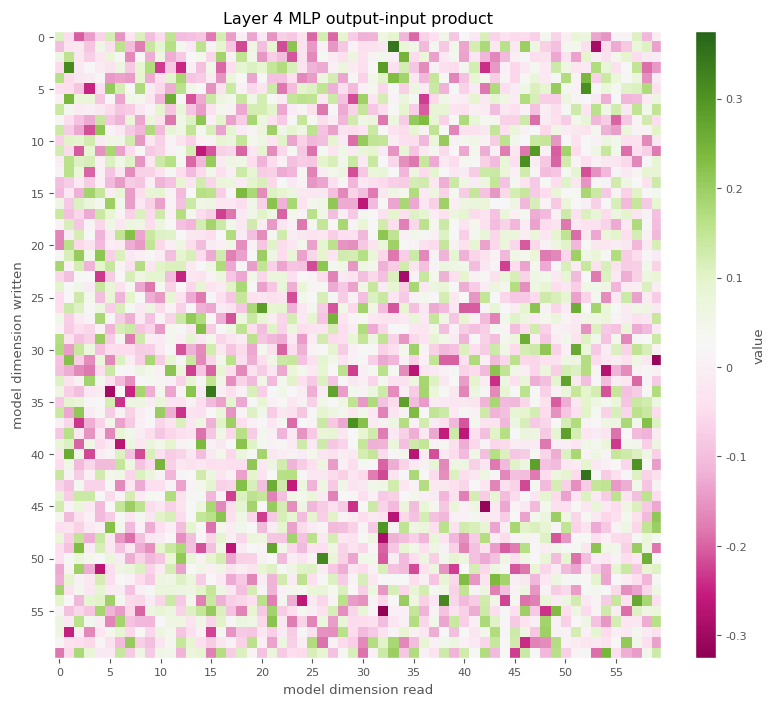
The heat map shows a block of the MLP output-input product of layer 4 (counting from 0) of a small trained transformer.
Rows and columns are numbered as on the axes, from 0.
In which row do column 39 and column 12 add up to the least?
51
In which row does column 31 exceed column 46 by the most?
58
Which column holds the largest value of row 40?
1
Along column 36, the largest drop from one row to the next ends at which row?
35
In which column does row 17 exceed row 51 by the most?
4
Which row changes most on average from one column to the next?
59
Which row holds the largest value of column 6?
56
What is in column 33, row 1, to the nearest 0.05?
0.35
